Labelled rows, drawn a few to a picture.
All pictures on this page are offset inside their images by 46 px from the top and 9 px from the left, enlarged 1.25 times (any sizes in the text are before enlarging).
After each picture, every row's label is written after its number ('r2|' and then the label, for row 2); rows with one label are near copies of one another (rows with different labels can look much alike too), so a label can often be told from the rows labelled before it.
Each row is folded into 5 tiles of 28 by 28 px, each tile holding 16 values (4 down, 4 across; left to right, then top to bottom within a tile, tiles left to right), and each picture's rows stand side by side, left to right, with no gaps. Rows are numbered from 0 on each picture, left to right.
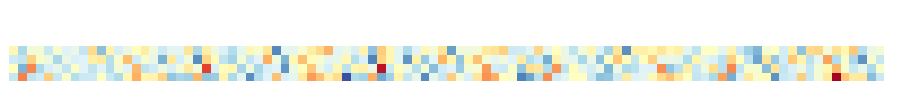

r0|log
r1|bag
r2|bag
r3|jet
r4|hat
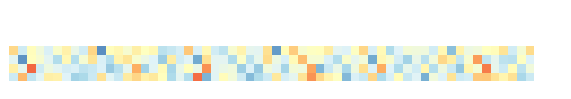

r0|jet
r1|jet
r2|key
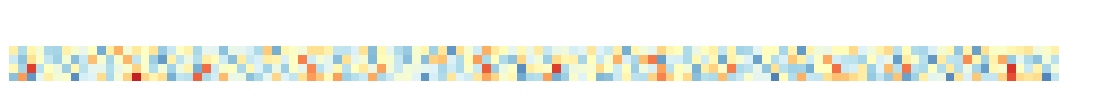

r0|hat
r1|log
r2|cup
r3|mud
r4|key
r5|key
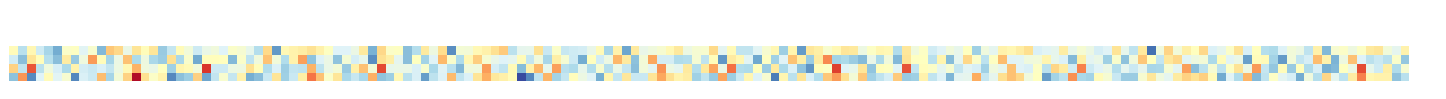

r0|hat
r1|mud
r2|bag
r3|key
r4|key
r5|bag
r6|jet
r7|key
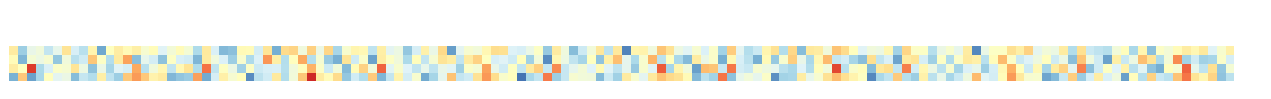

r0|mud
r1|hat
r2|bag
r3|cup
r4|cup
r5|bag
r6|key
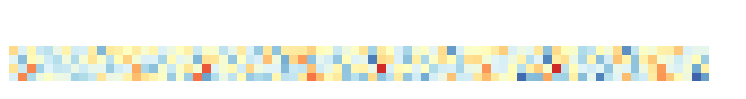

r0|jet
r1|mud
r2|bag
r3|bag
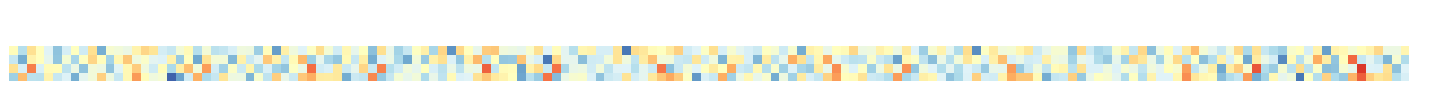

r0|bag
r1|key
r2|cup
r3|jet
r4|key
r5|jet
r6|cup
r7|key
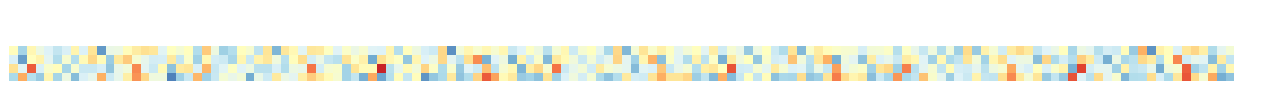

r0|bag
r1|cup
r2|mud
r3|mud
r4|mud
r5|log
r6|log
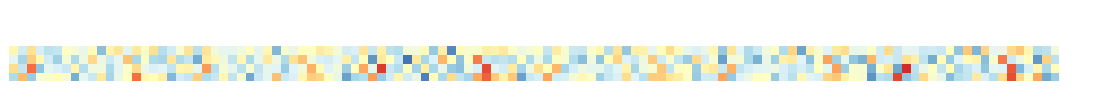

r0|hat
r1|bag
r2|key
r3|cup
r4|cup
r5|log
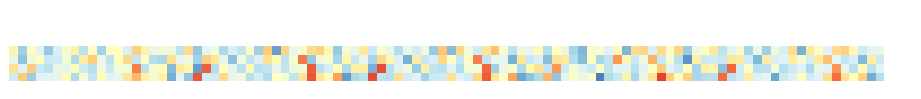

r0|cup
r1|log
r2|log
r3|hat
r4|log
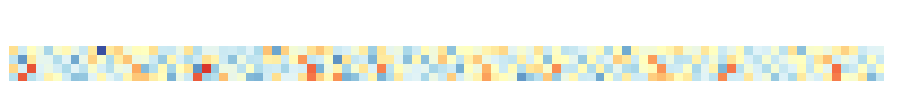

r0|jet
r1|log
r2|bag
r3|key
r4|log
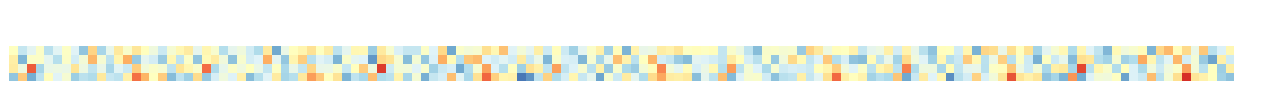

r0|mud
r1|mud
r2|bag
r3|key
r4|hat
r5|hat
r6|hat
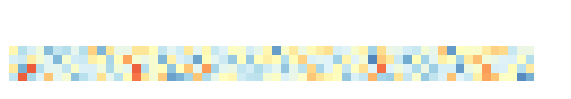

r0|log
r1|jet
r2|bag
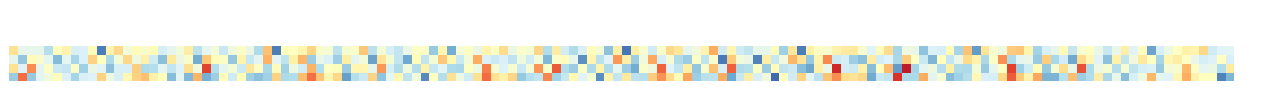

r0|jet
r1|mud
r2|key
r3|key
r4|key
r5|log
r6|bag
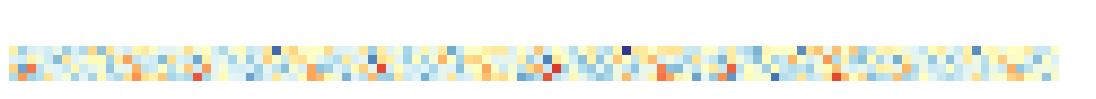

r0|log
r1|jet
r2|bag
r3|jet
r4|hat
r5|jet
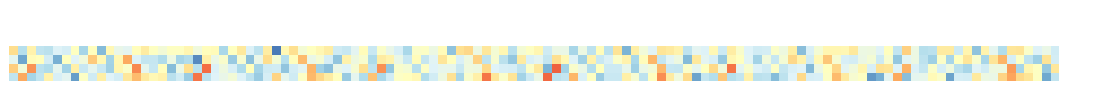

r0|key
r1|jet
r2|hat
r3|log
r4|bag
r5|cup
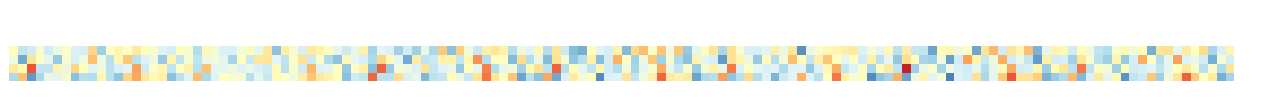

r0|mud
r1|cup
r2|log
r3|hat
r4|bag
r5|hat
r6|hat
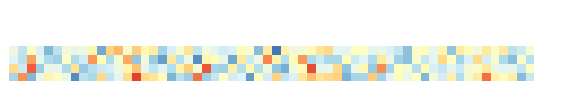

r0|hat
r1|key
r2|hat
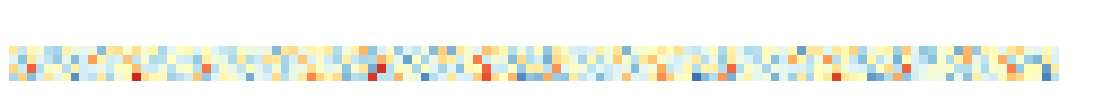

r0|hat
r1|hat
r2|log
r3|bag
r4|hat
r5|cup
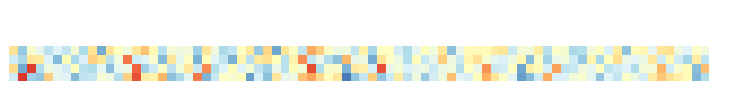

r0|log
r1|cup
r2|bag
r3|cup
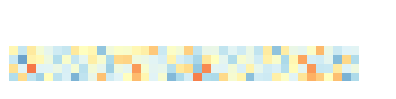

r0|bag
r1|log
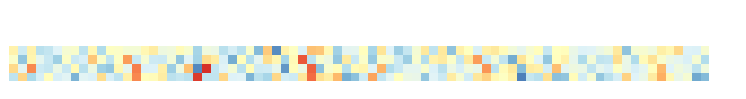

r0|key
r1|log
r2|cup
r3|bag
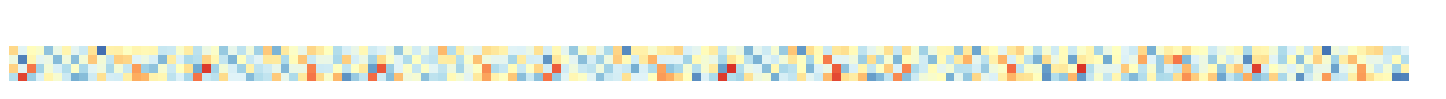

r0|jet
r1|log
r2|log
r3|jet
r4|log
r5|cup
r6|mud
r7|bag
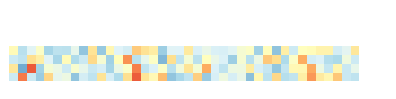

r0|log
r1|key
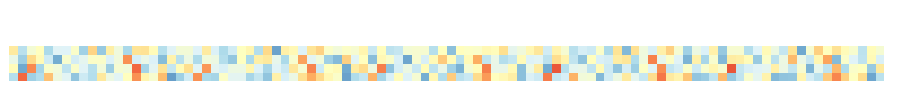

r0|log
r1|cup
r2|key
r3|log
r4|mud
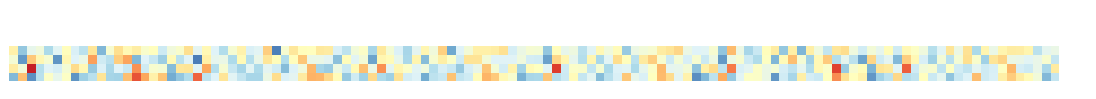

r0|mud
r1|jet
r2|bag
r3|bag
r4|cup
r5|bag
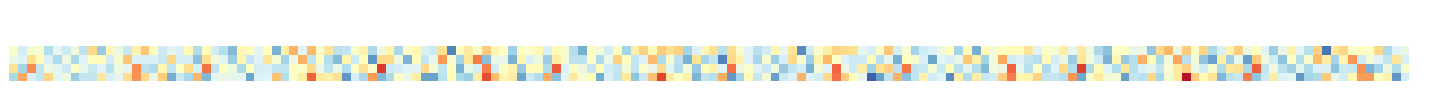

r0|log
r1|hat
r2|mud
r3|hat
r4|bag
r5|key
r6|hat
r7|jet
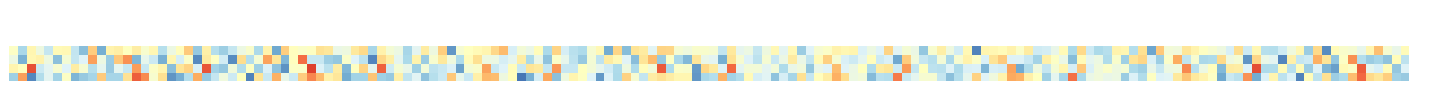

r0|mud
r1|key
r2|bag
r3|cup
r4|bag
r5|jet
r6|cup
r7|key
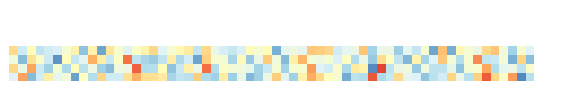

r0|key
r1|bag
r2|log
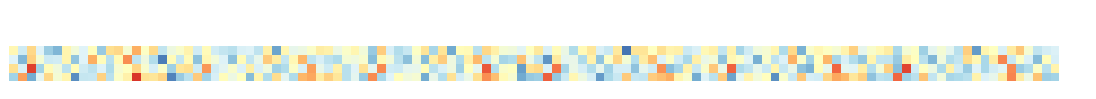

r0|hat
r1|key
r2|cup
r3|jet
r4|key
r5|log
